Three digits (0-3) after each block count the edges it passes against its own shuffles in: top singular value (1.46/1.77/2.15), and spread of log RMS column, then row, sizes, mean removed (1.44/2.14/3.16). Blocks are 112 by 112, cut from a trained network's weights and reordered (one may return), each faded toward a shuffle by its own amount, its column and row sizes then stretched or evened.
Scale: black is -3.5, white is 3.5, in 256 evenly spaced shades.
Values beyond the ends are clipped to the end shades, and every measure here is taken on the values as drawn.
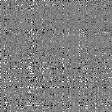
0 3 3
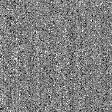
0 1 0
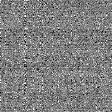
1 2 0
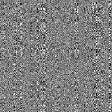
3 3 1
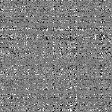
0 2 3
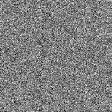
1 1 0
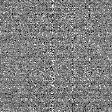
1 2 0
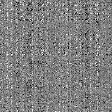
2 2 2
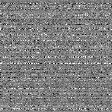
2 1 3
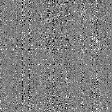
0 3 2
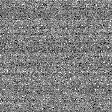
1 0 1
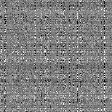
3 3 1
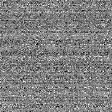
2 1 2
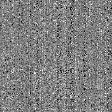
1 2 1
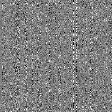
1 3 1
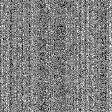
3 2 1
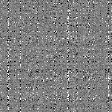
1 3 2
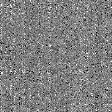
0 2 1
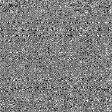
1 1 3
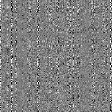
3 3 2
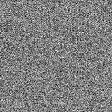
1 0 0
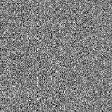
2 2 0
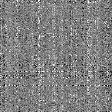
2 2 2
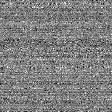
2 0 2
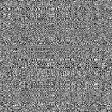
3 0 3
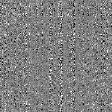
1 3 2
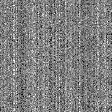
3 2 1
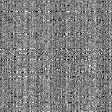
3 0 3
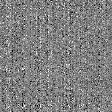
1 2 1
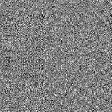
2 2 1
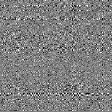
3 2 3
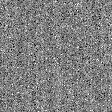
0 0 0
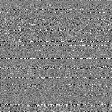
3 0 3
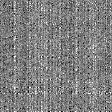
3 2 2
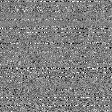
0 0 3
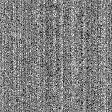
3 1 0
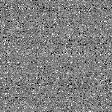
0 1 2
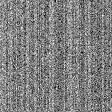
3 0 0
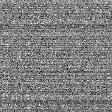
3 1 0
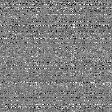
1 1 3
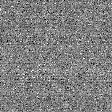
0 0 1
